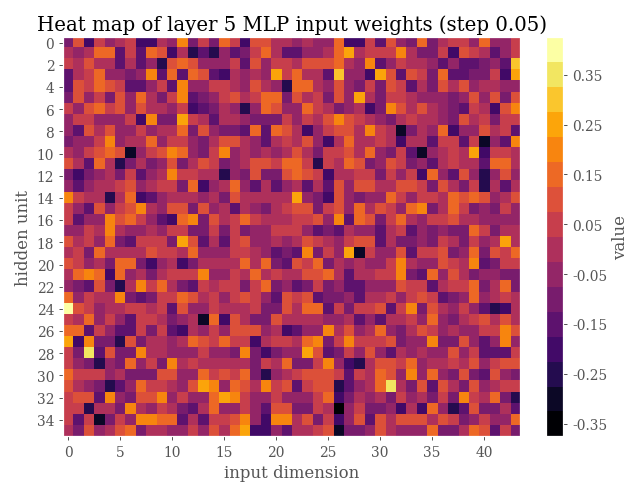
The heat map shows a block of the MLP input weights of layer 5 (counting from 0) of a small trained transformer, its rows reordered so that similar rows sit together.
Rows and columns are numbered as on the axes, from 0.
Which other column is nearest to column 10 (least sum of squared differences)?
21
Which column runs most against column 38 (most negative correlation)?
43
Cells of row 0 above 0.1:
5
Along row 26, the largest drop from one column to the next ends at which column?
2
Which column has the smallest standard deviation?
36
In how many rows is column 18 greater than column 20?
14
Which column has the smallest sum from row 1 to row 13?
40
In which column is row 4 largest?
11
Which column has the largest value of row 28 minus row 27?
7
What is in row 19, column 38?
-0.05
